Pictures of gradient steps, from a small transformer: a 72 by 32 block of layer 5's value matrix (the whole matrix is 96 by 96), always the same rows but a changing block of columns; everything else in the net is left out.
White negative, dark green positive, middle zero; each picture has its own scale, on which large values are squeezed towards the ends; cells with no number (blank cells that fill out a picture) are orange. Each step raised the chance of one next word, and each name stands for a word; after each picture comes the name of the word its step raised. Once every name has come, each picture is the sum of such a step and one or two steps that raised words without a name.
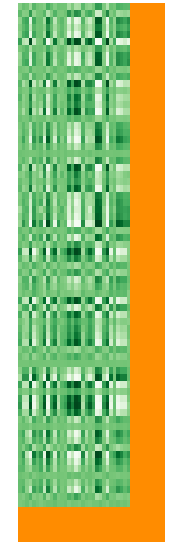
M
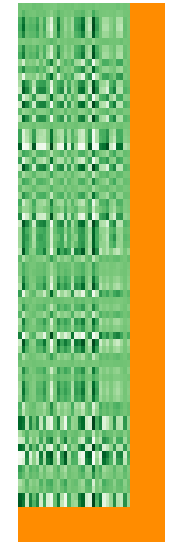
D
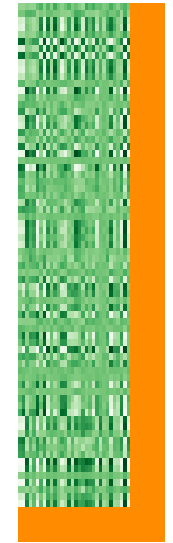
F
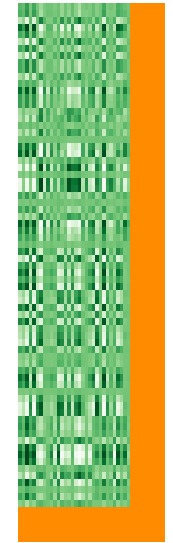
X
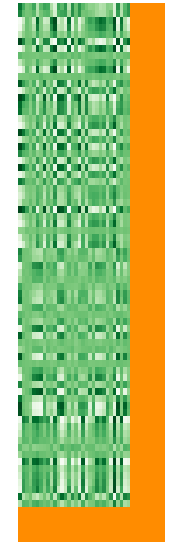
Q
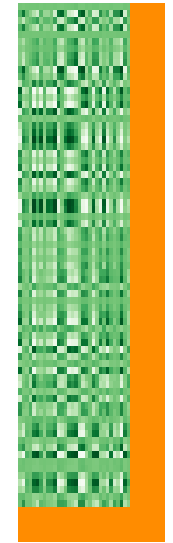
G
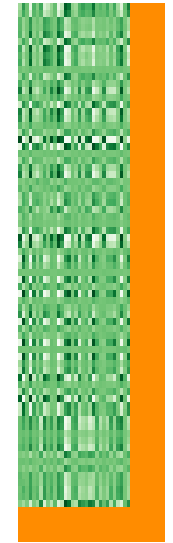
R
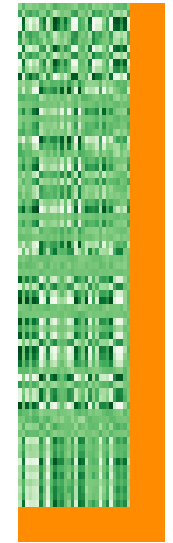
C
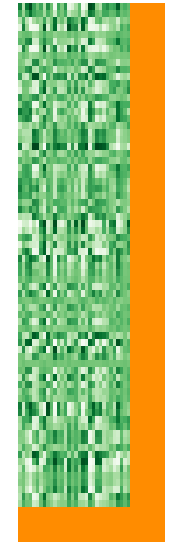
D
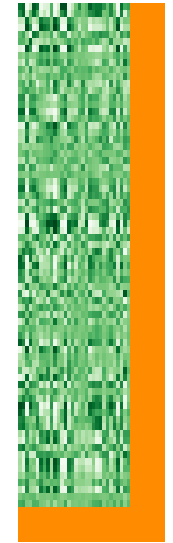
M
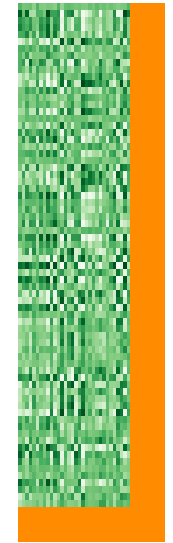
M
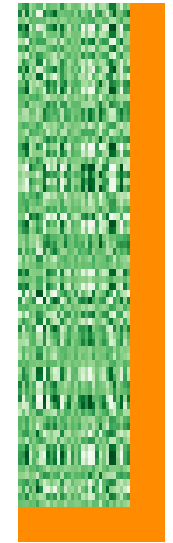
X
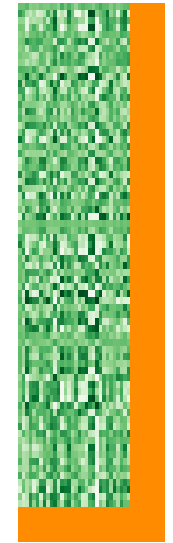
C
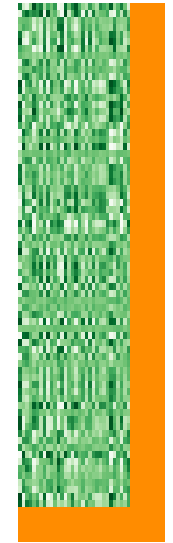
D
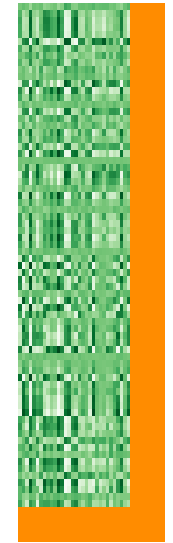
F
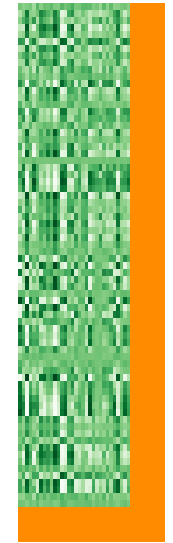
X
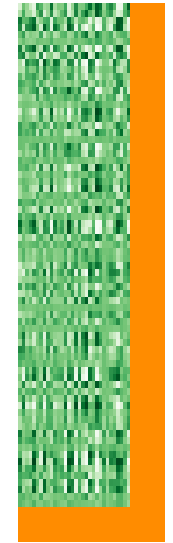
X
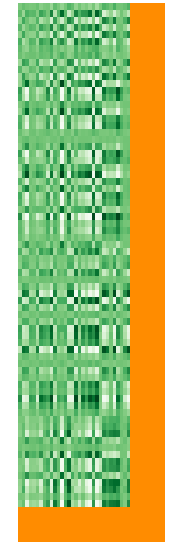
F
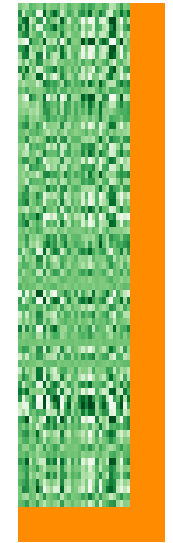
Q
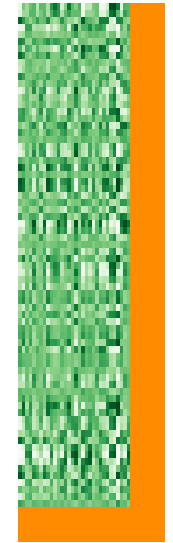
X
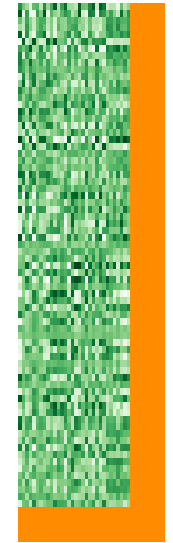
R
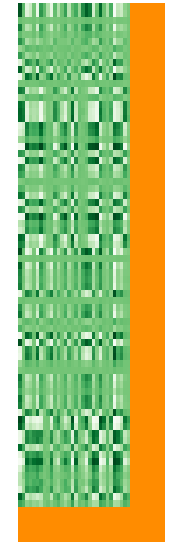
D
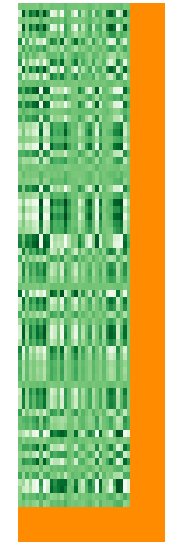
G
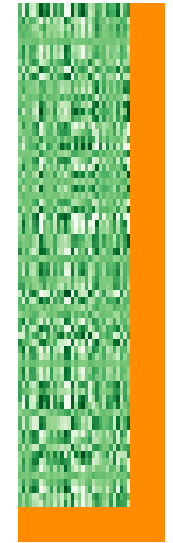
D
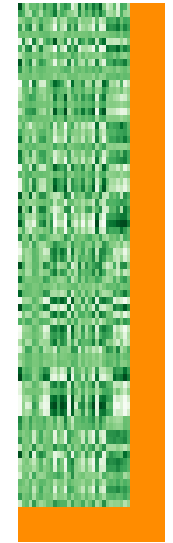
M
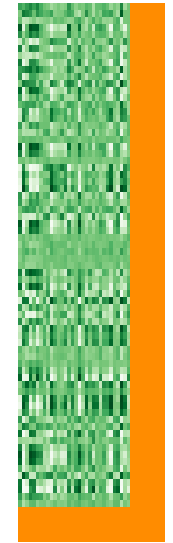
X
